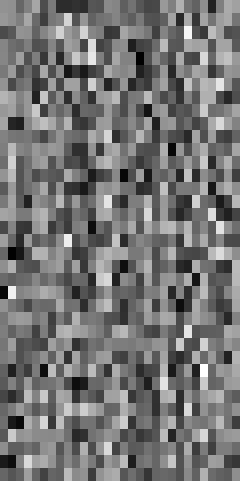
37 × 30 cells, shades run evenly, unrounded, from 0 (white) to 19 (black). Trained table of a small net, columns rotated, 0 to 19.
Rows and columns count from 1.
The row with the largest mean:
14
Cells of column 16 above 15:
6
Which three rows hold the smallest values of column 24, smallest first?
3, 26, 32
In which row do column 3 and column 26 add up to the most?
20
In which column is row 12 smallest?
2
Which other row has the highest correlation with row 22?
35
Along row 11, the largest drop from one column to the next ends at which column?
25
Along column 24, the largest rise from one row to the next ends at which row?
27
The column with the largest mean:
23
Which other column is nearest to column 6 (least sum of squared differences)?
8
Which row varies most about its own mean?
29
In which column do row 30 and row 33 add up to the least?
21
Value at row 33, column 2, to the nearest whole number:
17
